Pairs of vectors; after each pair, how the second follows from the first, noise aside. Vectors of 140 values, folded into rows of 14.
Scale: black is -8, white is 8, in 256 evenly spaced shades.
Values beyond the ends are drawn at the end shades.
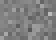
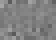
reversed, negated, partly zeroed.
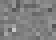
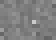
wrapped around, partly zeroed.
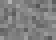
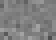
wrapped around, partly zeroed.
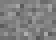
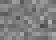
wrapped around.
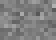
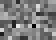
reversed, negated, scaled up.
